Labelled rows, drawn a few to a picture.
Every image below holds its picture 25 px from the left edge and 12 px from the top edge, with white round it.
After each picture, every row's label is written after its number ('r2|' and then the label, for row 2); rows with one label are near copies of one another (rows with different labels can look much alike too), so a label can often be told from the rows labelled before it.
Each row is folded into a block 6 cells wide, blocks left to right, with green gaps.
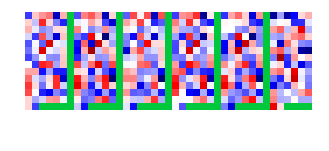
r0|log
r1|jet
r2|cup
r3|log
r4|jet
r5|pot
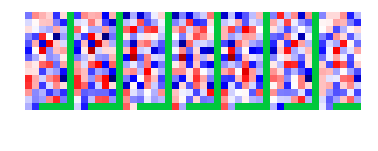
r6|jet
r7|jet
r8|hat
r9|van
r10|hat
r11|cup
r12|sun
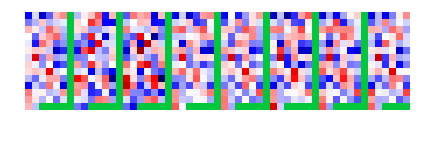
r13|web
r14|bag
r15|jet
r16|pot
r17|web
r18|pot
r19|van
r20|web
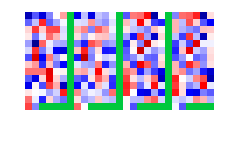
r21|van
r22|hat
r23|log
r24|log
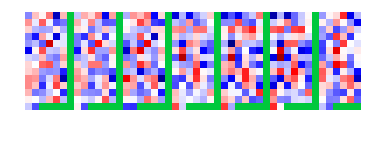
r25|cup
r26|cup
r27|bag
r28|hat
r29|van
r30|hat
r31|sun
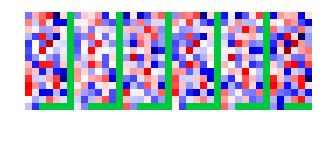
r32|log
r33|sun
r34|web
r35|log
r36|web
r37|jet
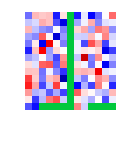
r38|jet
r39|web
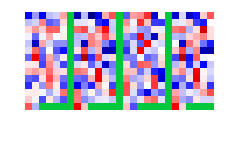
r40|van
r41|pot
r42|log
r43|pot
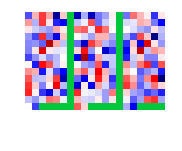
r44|log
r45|hat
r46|jet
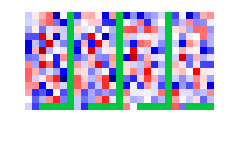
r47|sun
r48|jet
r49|hat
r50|web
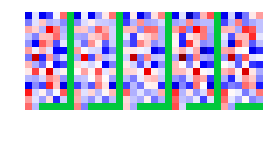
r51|web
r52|web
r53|web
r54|web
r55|web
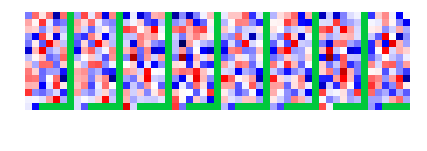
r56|cup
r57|cup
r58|pot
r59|van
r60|bag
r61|bag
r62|hat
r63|jet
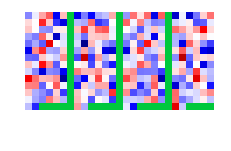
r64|bag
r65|van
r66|cup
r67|pot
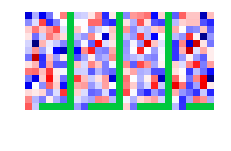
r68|van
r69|bag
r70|log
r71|jet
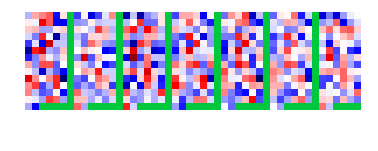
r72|bag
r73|web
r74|hat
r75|jet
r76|sun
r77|sun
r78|van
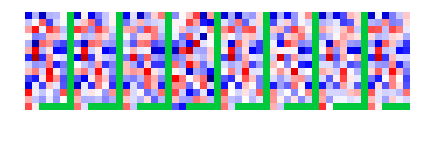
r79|hat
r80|hat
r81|web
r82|bag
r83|hat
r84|web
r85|pot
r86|hat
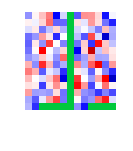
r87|sun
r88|jet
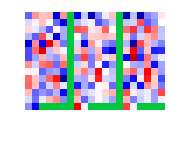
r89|jet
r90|pot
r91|hat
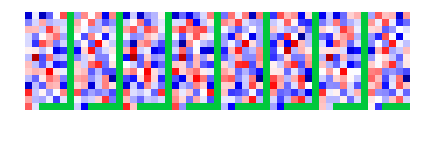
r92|web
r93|cup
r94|hat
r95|van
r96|cup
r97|jet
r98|web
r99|cup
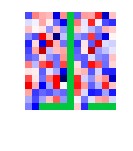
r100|jet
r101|log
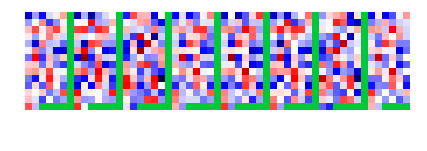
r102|van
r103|hat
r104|jet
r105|web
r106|web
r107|van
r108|bag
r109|web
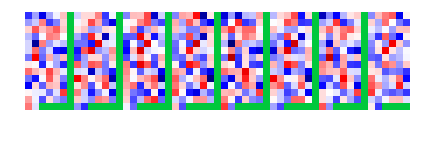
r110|van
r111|bag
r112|sun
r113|log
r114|van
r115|bag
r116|van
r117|log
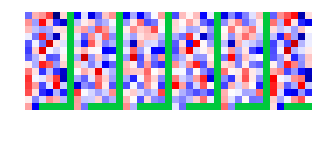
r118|log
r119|web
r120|van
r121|jet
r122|van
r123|log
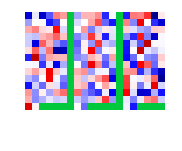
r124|pot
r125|sun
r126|log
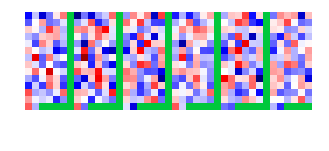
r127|web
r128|van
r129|cup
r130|van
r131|bag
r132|cup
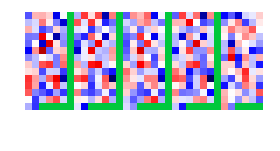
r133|jet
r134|cup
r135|sun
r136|cup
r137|van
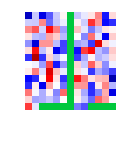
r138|hat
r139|bag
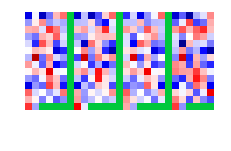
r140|web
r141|pot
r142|web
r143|van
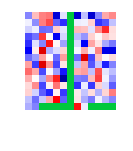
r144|sun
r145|pot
